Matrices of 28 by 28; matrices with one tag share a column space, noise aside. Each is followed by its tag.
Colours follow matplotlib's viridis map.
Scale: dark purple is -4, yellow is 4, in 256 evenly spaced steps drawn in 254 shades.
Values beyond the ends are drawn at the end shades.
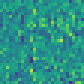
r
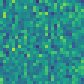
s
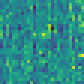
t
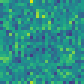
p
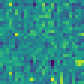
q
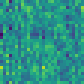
t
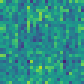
t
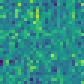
q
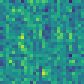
t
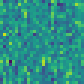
q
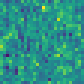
t
